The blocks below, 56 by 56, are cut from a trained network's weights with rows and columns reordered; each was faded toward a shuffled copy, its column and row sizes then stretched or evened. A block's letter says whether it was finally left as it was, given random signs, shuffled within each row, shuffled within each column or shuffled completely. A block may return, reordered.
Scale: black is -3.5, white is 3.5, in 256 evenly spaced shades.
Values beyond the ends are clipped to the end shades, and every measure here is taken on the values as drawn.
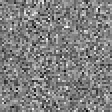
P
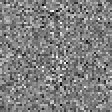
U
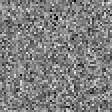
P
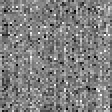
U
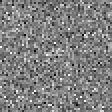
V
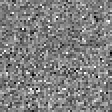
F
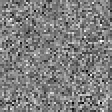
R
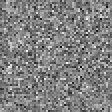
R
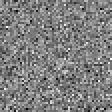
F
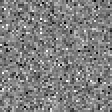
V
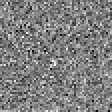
F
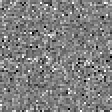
F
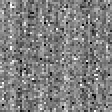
P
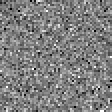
V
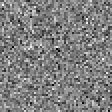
P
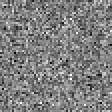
F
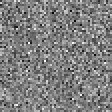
R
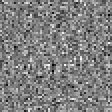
U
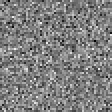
V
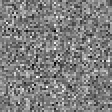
R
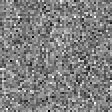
V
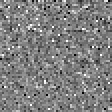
F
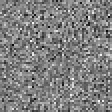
U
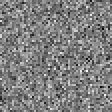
P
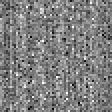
P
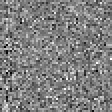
R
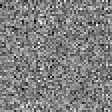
U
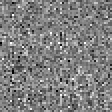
U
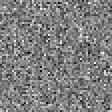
R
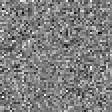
R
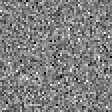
V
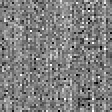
U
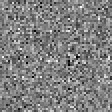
R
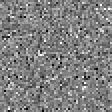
R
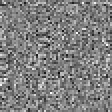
U
